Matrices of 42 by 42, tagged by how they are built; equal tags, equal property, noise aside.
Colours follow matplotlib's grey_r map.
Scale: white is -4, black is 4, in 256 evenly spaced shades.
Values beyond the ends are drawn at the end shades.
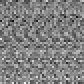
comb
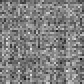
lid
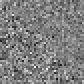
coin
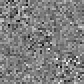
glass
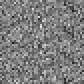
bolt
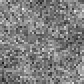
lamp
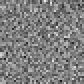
lid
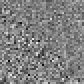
coin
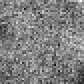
lamp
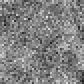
lamp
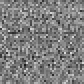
comb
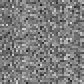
bolt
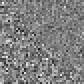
coin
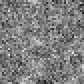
lamp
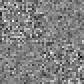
glass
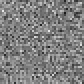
lid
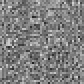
lid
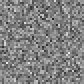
bolt
